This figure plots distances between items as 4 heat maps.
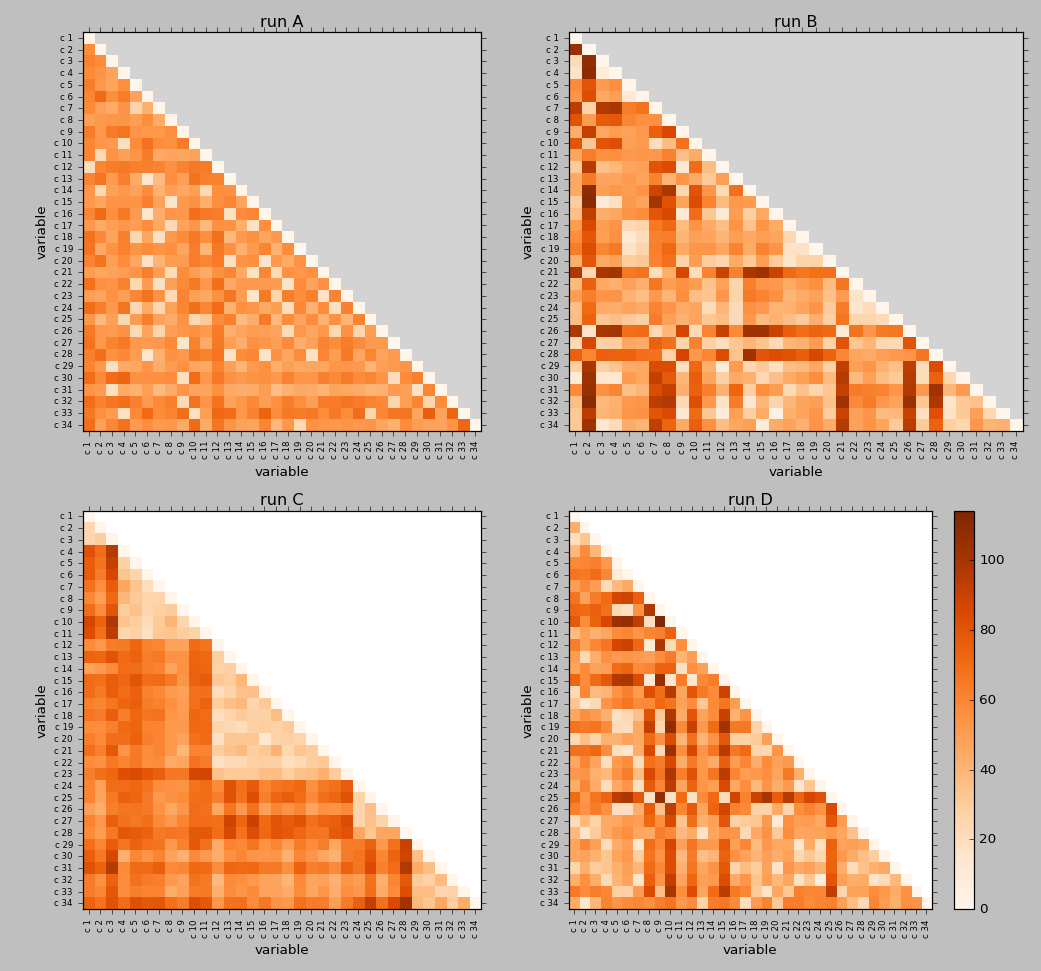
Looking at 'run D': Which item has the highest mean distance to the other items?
c 10
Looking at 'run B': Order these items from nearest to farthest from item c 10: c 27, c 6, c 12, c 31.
c 6, c 27, c 12, c 31
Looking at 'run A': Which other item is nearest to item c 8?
c 15
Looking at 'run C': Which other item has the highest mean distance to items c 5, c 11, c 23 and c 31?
c 3
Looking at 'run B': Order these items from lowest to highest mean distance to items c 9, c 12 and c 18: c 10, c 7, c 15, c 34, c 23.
c 34, c 15, c 23, c 10, c 7
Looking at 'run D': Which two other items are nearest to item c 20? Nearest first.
c 27, c 31
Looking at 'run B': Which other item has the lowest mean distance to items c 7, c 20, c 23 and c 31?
c 17
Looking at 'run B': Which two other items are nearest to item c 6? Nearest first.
c 5, c 18
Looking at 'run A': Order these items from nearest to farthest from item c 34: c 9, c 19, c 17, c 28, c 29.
c 19, c 17, c 9, c 29, c 28
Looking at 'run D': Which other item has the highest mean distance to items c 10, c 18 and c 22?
c 9
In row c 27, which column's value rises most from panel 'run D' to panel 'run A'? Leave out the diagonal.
c 1
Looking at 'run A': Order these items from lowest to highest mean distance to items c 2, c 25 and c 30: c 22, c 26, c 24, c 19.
c 19, c 26, c 22, c 24
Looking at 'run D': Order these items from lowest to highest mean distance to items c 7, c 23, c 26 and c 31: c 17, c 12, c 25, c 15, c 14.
c 17, c 14, c 12, c 25, c 15
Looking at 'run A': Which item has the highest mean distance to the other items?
c 12
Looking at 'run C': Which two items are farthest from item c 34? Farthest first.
c 28, c 25
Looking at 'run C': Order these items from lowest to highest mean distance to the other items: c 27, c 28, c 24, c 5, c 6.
c 6, c 24, c 5, c 27, c 28
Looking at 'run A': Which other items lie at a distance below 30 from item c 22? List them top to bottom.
c 5, c 7, c 18, c 24, c 26
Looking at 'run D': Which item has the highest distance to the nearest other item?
c 23
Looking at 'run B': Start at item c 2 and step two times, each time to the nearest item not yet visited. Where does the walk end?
c 21
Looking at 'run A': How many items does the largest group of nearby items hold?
6
